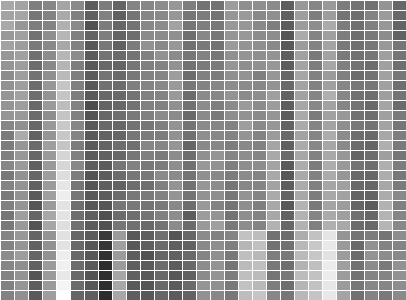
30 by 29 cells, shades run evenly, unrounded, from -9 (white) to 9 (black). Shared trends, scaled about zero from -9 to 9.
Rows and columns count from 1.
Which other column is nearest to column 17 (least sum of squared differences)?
1
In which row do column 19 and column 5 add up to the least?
30
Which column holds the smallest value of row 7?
5
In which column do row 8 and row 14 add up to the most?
7
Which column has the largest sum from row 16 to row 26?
8
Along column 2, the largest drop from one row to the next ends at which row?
14
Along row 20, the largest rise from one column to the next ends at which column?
6
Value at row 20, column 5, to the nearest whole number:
-8
